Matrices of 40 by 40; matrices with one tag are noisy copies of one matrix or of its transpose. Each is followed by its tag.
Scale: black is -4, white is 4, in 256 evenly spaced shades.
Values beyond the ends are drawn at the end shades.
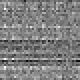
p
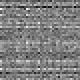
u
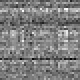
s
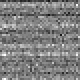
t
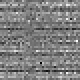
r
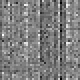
p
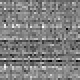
p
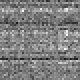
s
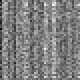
t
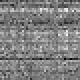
s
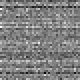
u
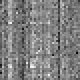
s
